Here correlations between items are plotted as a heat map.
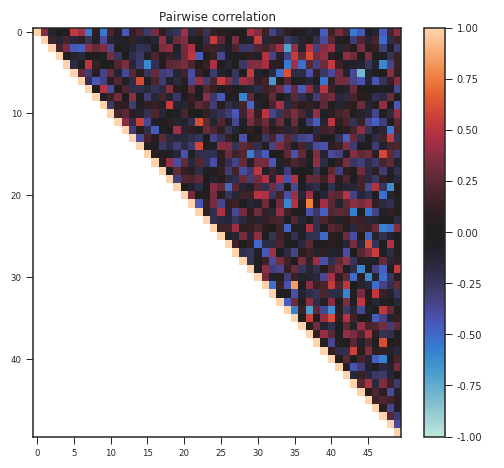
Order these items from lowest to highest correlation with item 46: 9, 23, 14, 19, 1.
14, 23, 9, 1, 19
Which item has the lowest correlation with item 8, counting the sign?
28
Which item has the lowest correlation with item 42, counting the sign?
32
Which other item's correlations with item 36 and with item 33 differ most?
7
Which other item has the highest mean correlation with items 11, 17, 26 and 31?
40
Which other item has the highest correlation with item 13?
48
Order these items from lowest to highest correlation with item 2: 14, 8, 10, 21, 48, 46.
10, 14, 48, 46, 8, 21
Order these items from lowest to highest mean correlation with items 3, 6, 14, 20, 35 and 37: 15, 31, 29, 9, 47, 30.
47, 15, 9, 30, 29, 31
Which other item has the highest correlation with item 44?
33
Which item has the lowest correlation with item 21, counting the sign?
34
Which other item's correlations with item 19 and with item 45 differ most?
26
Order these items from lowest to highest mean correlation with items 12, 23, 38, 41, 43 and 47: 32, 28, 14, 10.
14, 32, 28, 10
